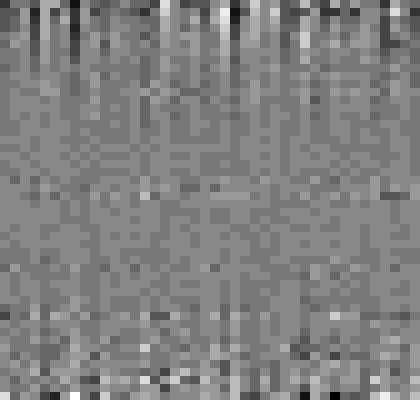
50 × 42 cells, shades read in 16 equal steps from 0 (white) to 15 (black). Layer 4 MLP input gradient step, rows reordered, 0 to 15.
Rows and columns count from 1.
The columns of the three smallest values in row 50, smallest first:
8, 39, 1
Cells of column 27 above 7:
23
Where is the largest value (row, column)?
50, 34
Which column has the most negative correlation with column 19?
17
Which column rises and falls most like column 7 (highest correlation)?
18
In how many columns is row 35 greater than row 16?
9
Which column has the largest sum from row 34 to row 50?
31
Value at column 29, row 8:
9
